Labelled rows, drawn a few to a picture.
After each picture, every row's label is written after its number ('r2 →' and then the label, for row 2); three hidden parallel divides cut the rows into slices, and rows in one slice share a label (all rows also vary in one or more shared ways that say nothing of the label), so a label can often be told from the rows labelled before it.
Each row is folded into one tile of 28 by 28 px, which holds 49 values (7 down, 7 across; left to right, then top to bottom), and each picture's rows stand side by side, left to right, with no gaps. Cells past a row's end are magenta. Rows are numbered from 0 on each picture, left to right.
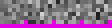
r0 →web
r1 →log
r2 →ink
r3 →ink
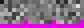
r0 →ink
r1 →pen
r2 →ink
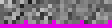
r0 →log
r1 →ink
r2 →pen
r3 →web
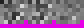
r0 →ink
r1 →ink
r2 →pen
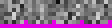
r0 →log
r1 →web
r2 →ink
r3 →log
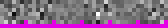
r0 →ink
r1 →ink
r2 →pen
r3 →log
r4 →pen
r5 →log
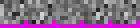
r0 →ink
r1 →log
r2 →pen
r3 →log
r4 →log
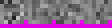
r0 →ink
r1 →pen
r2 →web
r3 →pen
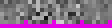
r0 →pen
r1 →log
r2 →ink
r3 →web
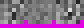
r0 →ink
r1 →pen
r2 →ink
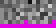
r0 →pen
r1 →ink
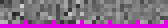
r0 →ink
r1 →web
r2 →log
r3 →pen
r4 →pen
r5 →pen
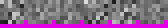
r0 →log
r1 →web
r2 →web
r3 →log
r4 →ink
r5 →web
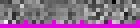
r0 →ink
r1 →web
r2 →pen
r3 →ink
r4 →ink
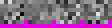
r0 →log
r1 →web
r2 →ink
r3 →log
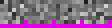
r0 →ink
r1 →web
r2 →web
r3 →ink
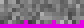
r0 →web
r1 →web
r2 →pen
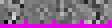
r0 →log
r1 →web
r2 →pen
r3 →ink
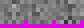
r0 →web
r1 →web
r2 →pen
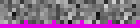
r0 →ink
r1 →web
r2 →log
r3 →ink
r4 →log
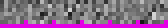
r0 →pen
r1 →ink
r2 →ink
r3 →ink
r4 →web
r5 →log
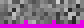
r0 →log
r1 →pen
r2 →log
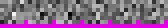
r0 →log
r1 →ink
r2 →ink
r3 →log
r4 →log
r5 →log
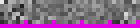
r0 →log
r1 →web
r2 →web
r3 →web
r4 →log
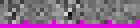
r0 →ink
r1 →web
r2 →ink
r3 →pen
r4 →pen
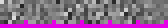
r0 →log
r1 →pen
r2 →ink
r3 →log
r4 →ink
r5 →web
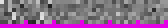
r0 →log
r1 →log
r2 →web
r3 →pen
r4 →pen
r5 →web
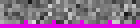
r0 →pen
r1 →ink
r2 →log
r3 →pen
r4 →ink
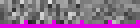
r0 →log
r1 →log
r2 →log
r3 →pen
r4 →pen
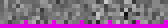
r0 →pen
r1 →pen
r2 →pen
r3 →log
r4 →ink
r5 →pen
